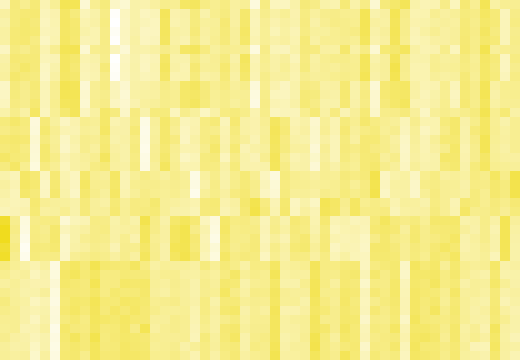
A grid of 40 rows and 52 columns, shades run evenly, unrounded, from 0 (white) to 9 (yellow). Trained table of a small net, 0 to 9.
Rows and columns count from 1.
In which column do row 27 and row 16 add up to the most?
1
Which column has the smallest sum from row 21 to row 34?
3
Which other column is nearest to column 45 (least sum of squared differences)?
18
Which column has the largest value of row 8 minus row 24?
40
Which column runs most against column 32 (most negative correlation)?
6
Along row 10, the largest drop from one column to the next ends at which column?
9
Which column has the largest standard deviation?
12
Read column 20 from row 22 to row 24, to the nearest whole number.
1 3 3
